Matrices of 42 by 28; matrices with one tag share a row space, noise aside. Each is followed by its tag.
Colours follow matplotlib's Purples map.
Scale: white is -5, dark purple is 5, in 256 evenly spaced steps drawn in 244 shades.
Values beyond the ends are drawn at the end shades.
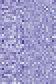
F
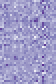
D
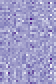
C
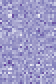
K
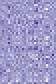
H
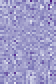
C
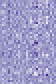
H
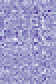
D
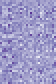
K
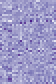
K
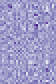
H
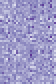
C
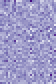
C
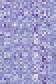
D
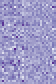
F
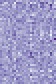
C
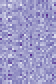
K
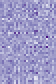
H
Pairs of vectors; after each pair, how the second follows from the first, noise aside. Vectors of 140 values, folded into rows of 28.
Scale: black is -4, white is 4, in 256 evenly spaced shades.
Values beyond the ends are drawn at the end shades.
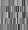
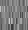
reversed, negated, partly zeroed.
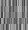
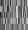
shuffled.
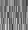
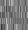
reversed, partly zeroed.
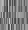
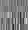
reversed, partly zeroed.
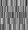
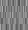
negated, shrunk.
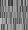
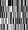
scaled up.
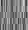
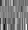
reversed, negated, partly zeroed.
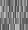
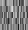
wrapped around, negated.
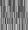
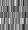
shuffled.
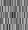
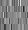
reversed, negated, partly zeroed.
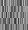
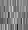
reversed, negated, partly zeroed.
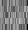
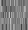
partly zeroed.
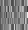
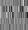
negated, partly zeroed.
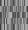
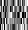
scaled up.
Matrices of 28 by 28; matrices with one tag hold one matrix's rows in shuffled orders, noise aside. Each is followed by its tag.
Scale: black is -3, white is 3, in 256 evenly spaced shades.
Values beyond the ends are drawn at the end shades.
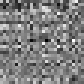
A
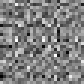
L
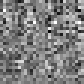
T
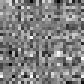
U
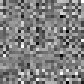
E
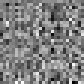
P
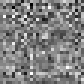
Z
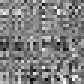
A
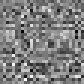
Z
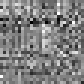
A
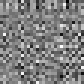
E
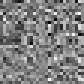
T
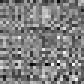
A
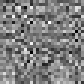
Z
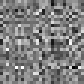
P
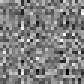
E
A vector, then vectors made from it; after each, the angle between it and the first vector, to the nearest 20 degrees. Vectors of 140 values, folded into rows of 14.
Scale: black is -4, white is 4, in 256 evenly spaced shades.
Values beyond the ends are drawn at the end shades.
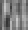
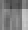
60 degrees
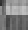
80 degrees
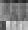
100 degrees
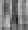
140 degrees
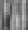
40 degrees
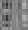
60 degrees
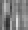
20 degrees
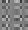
100 degrees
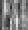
20 degrees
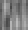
20 degrees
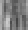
140 degrees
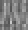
40 degrees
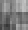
60 degrees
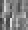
40 degrees
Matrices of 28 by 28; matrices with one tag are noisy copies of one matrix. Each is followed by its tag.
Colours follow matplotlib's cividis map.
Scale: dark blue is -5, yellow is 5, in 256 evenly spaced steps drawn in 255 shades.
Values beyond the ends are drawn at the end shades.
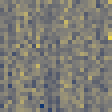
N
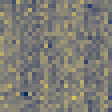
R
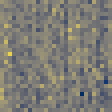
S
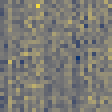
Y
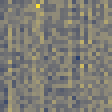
Y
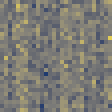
N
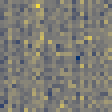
Y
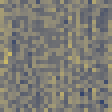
S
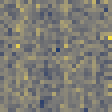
N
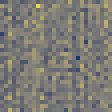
Y
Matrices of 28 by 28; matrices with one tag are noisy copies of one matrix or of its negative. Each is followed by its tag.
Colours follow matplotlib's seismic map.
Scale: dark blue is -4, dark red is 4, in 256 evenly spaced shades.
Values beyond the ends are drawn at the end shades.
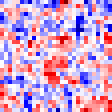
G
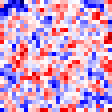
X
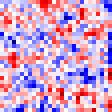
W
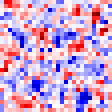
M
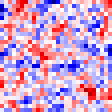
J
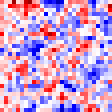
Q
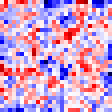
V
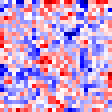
V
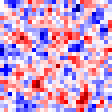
M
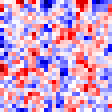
V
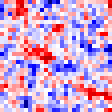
J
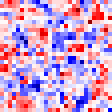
M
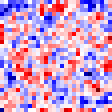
X
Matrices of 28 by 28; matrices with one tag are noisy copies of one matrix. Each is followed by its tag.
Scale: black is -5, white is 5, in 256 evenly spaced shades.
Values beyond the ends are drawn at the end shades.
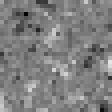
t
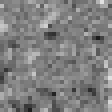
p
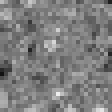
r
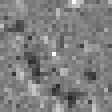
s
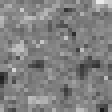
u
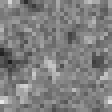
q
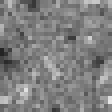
q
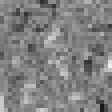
t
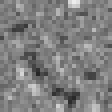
s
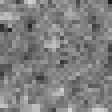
r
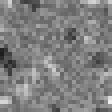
q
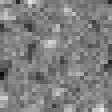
r
